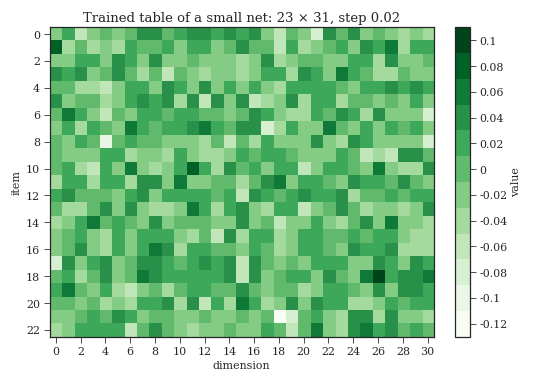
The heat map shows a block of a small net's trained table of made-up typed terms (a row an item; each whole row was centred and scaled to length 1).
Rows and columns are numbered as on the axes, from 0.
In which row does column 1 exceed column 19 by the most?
6
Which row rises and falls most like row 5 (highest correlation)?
20
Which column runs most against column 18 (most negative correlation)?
27
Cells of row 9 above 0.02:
2
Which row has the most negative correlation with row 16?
9
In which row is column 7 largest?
18
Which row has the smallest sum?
8
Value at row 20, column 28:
0
